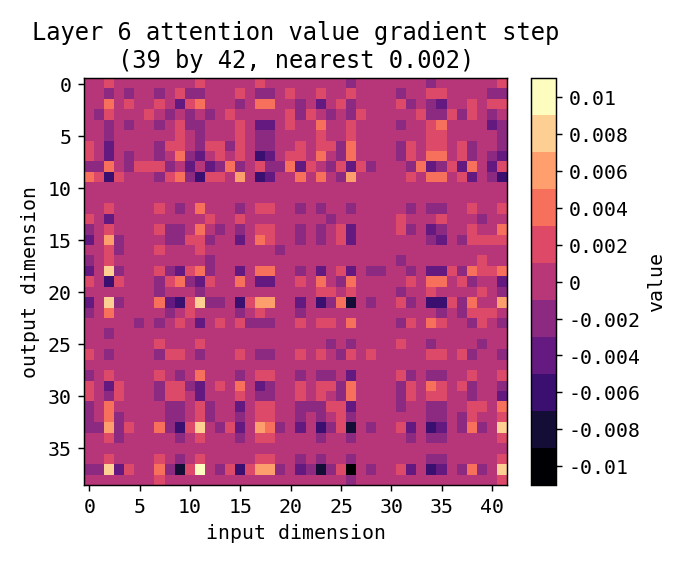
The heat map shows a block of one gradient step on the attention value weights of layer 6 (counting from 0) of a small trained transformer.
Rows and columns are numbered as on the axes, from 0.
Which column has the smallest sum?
26
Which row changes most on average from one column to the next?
37
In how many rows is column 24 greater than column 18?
12
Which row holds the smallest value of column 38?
9
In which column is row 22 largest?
2
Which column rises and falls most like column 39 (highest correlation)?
24
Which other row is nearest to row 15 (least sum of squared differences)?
32
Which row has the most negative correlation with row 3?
6
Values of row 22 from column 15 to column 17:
-0.002 0 0.002
